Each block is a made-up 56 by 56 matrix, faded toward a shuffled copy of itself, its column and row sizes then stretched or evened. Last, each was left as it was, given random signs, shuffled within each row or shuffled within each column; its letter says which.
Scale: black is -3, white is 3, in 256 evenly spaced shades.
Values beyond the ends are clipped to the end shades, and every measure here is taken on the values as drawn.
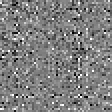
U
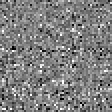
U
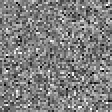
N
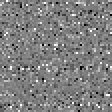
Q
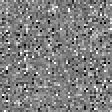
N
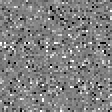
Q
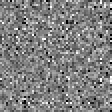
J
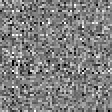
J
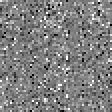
N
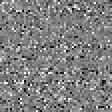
Q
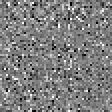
J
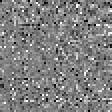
U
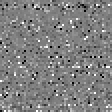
Q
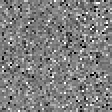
N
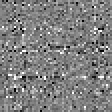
U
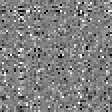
U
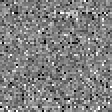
Q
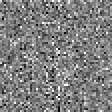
N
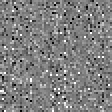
N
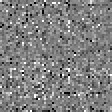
J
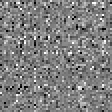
U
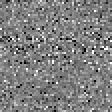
Q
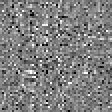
U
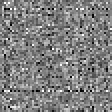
U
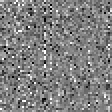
N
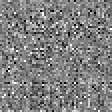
U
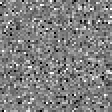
Q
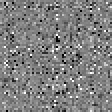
U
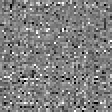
U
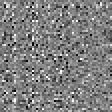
U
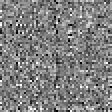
U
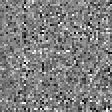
J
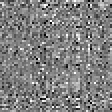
U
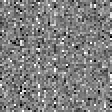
N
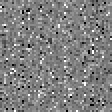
N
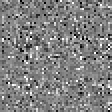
J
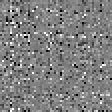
U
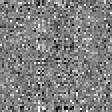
U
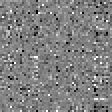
U
